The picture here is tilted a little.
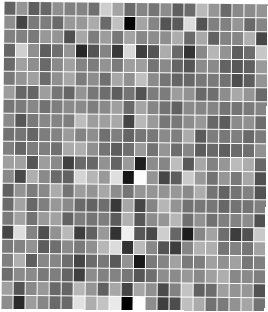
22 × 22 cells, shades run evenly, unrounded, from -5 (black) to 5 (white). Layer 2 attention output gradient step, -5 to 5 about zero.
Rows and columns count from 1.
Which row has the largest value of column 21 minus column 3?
12
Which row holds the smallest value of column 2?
22
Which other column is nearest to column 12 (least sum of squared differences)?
10
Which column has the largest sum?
9
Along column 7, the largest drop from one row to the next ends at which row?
4
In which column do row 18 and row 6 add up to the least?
15
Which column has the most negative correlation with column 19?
6
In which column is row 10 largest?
16
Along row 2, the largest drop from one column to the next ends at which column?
11
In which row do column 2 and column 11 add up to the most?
17
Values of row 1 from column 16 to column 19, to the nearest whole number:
-1 2 1 -1
